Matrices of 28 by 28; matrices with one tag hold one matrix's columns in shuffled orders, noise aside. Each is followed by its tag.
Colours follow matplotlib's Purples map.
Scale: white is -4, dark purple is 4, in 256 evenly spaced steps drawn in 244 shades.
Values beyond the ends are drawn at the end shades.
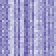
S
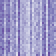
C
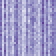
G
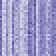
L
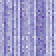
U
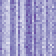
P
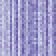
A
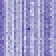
U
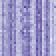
G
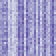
A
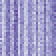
A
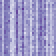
U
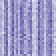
L
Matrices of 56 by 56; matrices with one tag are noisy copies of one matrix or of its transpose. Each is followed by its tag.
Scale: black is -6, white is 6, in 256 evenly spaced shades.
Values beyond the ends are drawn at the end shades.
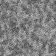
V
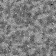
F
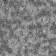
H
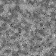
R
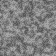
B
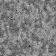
V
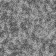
V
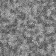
B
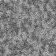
V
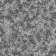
R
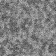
V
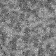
H
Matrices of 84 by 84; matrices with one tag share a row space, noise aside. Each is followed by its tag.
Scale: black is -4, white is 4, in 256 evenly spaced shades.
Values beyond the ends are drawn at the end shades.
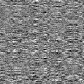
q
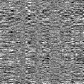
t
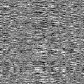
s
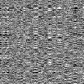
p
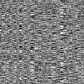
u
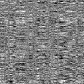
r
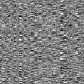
u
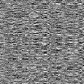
q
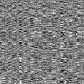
u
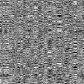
p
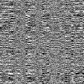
t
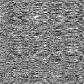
q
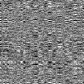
p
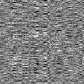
q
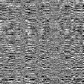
t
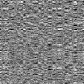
p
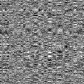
p
